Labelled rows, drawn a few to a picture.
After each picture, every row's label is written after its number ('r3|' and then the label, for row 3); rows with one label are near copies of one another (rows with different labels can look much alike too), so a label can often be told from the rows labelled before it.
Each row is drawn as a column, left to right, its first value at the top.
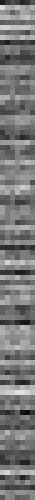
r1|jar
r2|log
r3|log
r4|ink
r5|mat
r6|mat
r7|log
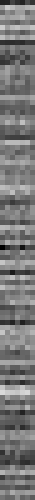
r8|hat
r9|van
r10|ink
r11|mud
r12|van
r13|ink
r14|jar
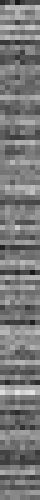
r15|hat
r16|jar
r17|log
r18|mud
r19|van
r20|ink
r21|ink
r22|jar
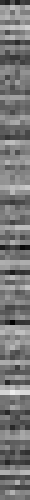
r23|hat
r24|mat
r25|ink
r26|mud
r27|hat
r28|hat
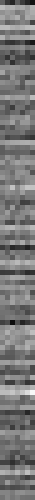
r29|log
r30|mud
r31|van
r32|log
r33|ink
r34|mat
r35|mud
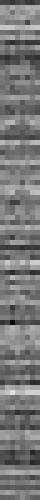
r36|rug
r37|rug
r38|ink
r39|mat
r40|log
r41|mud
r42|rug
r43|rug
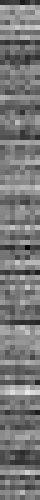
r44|jar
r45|mud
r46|hat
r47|rug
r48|jar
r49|hat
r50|log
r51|mat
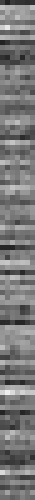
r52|log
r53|rug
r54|van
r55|van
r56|mat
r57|mat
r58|jar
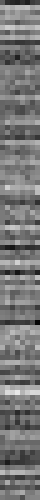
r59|log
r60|van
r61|hat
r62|mud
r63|jar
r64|van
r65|hat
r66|ink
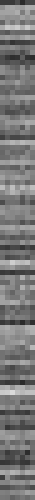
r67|mat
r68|rug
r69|rug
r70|rug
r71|van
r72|rug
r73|ink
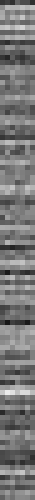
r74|mat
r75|ink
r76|van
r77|log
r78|log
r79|ink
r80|jar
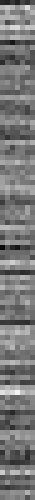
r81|hat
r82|mud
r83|log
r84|hat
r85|ink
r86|jar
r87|rug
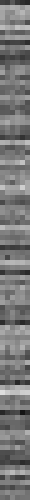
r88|mat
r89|rug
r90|log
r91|mat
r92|mat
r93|mud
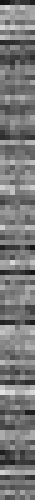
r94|hat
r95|jar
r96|rug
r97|log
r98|jar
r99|mat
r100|mat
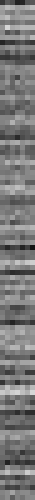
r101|mud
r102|log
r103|ink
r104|mat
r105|hat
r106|log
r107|log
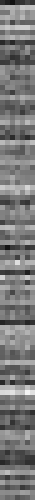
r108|van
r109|hat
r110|mud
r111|rug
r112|jar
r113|ink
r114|van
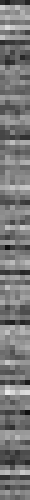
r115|jar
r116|hat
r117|van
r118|jar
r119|mat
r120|mat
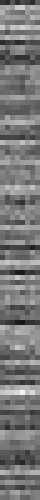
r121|rug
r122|van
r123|ink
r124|ink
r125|ink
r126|rug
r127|van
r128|log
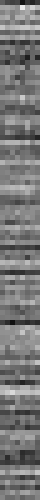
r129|log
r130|van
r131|ink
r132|mat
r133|jar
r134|rug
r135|jar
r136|log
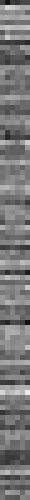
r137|van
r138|jar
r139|jar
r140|jar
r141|log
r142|ink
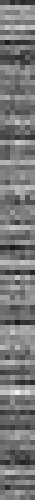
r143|log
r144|log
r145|hat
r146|ink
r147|rug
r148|van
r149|mat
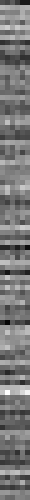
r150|log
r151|ink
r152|log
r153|hat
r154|mud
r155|hat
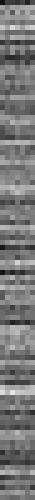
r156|hat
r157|mat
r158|ink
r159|rug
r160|ink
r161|van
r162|log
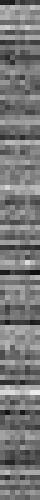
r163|mud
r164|mat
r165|van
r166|ink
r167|mat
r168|rug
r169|ink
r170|ink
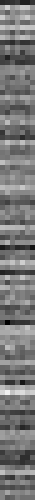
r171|hat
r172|ink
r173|mat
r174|hat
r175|van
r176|jar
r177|hat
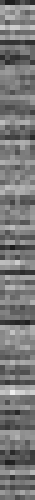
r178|rug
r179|van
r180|hat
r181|rug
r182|ink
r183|ink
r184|jar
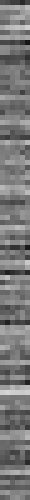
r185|ink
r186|ink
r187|hat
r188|hat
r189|mud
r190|rug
